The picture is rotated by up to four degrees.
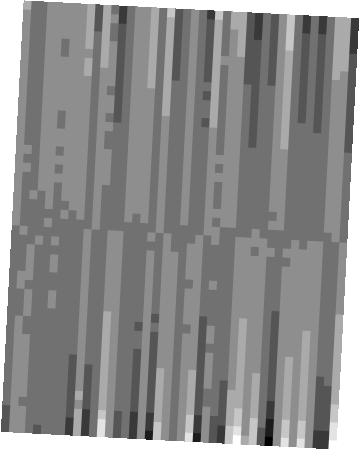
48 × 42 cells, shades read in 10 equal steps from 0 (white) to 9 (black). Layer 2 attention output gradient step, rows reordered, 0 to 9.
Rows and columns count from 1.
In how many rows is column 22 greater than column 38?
23
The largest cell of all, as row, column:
48, 34
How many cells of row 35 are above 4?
23
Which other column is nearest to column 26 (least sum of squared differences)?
2
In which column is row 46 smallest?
42
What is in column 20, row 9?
5
